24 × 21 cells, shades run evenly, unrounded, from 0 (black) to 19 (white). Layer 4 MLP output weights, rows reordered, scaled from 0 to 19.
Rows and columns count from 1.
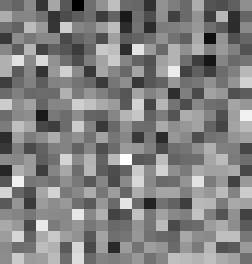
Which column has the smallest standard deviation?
16
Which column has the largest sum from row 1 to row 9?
10
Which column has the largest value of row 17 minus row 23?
2
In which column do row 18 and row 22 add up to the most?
5
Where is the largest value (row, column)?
15, 11
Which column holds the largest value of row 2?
19
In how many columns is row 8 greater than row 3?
9
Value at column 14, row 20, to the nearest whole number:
12
